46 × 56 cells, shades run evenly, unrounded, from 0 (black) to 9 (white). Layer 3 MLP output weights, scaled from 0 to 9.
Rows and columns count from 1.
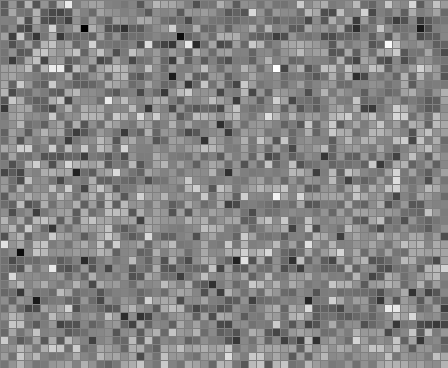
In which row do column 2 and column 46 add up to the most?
2
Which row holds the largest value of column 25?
24
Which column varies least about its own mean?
20
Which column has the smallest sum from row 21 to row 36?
30
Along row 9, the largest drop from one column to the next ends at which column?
36
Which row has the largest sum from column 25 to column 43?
15
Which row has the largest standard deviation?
6
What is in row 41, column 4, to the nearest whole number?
4
